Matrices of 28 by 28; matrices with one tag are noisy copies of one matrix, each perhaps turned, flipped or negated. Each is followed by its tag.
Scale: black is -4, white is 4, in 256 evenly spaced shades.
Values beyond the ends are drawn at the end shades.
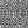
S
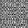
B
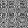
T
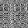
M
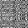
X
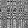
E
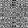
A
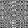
A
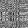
E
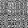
X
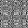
T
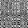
X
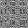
T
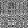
X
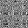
T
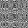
T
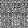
X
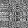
E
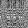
E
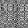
M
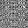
S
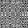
A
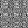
T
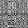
X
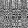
E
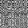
X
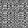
B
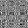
T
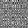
B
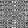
A
